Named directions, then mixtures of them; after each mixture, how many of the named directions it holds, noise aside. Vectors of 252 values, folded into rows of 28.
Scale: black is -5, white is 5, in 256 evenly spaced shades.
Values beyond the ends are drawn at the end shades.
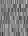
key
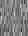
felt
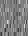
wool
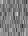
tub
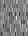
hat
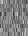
one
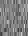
two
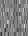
one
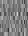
four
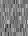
three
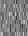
two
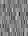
two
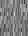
one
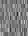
four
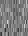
one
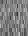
two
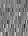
two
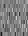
two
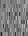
two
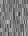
two
